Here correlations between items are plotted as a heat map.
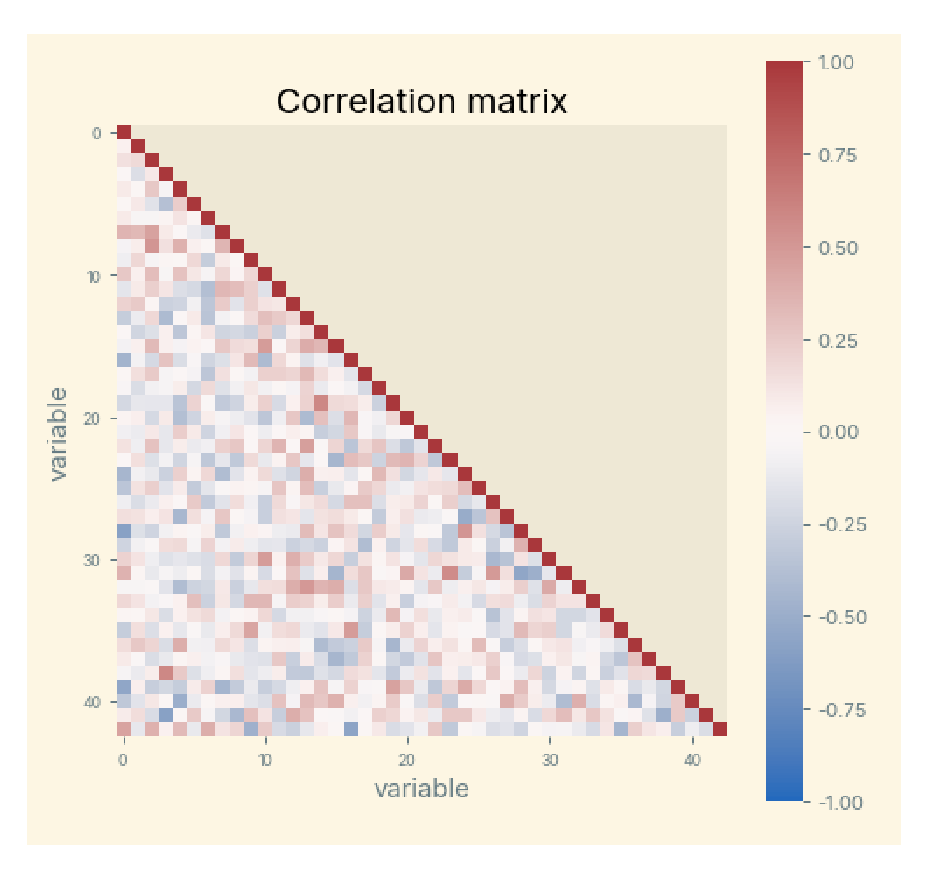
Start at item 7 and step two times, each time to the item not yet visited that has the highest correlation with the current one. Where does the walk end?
8
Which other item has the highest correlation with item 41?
12
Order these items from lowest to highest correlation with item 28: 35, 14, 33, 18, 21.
33, 21, 14, 18, 35
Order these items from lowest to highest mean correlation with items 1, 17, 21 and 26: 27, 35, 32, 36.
35, 32, 27, 36
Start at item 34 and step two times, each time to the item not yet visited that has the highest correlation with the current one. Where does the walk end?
14
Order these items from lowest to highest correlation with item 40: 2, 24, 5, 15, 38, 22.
38, 5, 24, 2, 22, 15
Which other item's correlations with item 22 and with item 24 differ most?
39
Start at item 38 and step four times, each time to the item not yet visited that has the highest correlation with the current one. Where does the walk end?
9
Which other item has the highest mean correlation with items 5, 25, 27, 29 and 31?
26
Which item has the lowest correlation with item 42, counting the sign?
16
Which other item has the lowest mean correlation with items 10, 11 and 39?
0
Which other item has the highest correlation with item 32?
13
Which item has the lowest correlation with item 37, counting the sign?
15
